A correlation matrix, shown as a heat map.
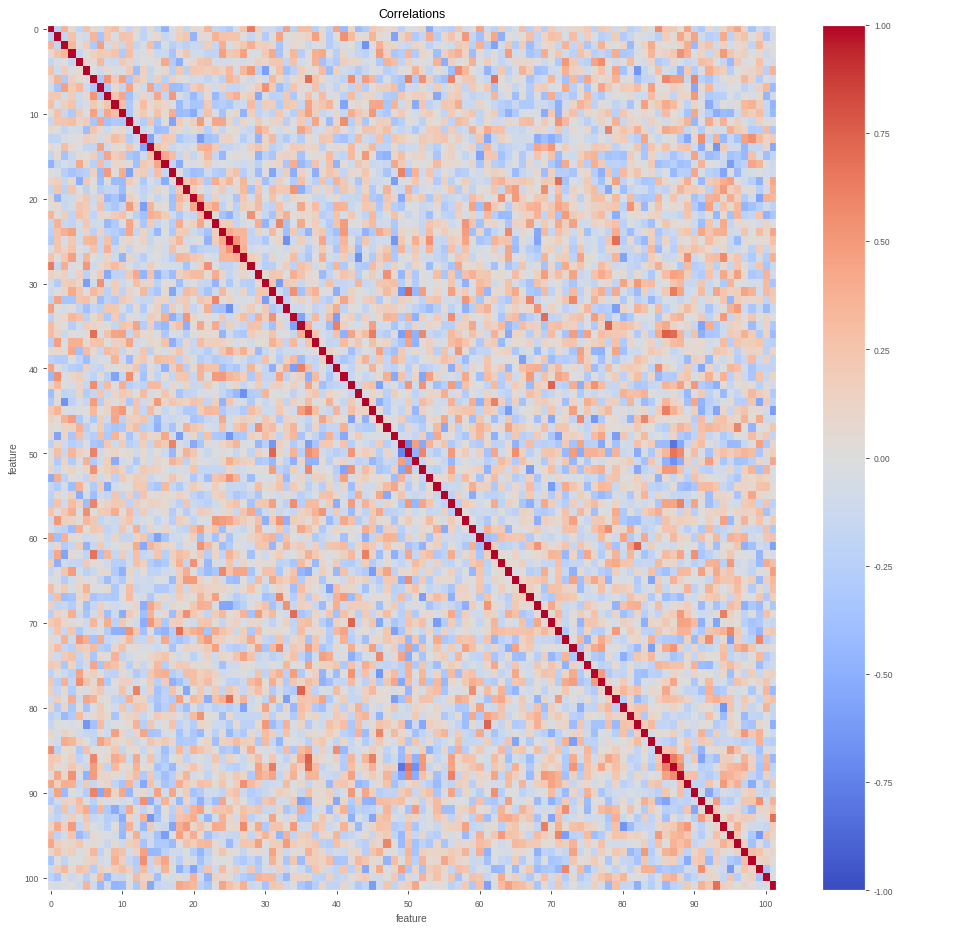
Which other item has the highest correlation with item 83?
46
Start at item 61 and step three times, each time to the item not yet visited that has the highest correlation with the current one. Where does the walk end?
7
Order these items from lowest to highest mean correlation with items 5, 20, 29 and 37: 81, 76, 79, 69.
81, 69, 76, 79
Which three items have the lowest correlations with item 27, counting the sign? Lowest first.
43, 80, 10
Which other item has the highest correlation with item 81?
21
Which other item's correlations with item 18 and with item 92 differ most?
72
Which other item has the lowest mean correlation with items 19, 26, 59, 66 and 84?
55
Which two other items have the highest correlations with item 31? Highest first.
50, 87
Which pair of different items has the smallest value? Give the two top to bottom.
49, 87
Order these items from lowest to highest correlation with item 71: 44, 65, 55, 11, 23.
44, 55, 65, 23, 11
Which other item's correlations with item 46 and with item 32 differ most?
76
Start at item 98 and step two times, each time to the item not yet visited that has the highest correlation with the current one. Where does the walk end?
91
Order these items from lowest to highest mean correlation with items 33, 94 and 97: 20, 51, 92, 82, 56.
51, 92, 20, 82, 56
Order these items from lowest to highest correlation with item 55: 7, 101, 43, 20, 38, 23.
20, 7, 101, 23, 38, 43
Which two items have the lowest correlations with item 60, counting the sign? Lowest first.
15, 44
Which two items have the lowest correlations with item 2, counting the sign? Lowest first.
44, 62
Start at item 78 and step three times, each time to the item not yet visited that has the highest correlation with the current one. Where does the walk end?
85
